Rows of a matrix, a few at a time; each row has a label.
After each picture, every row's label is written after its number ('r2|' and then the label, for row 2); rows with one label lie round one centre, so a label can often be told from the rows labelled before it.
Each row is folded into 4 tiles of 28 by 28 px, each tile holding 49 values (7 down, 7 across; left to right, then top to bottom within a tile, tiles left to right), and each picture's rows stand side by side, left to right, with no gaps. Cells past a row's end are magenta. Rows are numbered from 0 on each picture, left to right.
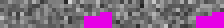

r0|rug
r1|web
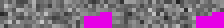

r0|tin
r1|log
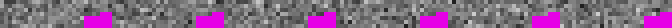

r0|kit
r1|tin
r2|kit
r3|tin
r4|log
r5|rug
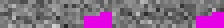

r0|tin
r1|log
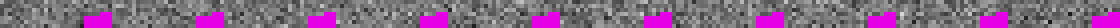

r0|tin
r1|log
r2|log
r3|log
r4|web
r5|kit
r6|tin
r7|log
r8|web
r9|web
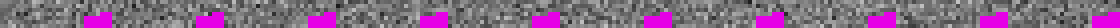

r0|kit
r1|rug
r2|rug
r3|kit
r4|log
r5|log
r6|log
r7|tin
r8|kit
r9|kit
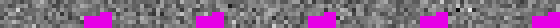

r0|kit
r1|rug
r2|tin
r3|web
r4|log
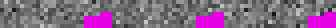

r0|tin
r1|web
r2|rug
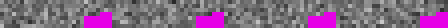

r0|tin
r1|web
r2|rug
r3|tin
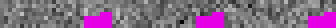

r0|web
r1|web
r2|kit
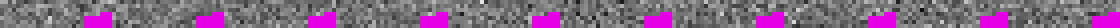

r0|web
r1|web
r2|log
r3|rug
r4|log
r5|web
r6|log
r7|web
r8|rug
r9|log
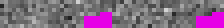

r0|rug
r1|web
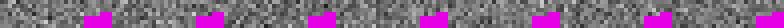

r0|rug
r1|rug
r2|rug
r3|rug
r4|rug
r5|web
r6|rug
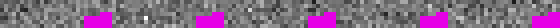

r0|rug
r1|log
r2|kit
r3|web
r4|rug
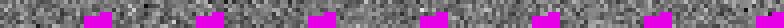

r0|log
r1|tin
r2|web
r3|tin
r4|log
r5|web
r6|rug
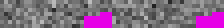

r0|tin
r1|log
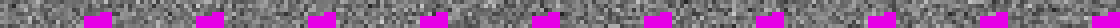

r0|kit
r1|rug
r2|web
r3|rug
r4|web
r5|tin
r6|kit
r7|tin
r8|tin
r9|kit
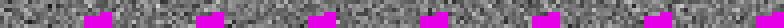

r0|log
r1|web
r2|log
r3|kit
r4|log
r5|tin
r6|web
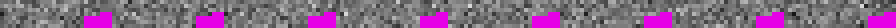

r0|tin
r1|rug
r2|tin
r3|kit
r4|web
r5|rug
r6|web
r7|tin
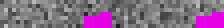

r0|log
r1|rug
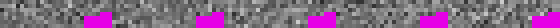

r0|web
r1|tin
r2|tin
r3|tin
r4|rug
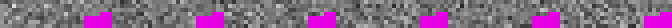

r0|web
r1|kit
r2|web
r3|tin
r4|tin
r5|rug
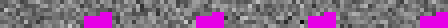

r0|rug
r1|kit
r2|kit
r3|rug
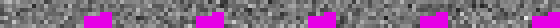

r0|rug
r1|kit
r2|rug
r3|rug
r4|rug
